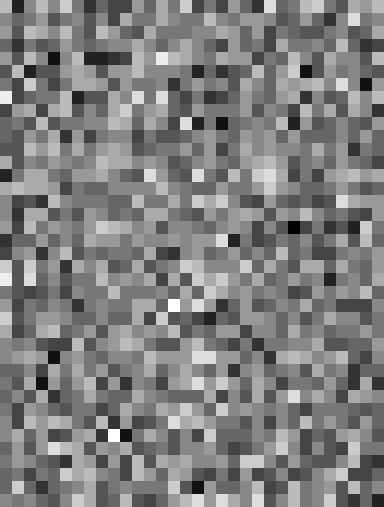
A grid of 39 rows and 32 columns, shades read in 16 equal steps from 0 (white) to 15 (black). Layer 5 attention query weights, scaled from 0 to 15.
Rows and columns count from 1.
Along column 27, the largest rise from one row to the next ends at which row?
2
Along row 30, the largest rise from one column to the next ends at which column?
4
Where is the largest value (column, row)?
25, 18
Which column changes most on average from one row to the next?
17
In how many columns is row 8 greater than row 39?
15
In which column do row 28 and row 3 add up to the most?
23
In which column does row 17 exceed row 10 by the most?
16
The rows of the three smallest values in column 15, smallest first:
24, 33, 38
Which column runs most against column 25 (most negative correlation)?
9
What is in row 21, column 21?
3
